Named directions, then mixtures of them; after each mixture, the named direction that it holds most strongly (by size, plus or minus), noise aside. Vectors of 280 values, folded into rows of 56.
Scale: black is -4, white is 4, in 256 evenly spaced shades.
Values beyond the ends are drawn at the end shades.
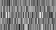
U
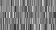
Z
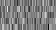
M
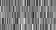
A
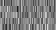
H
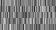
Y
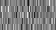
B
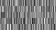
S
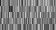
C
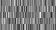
Y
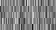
A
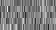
M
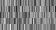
Y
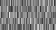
C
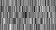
Y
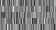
S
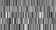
U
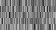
Z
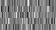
B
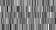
M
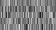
U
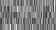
H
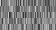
C
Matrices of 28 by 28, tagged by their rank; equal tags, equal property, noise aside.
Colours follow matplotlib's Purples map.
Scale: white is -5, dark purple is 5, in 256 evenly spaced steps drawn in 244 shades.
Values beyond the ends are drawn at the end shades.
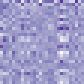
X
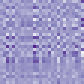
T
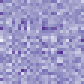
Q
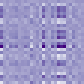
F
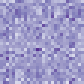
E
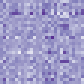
Q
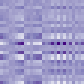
F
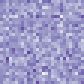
E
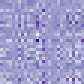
Q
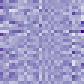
X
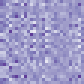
Q
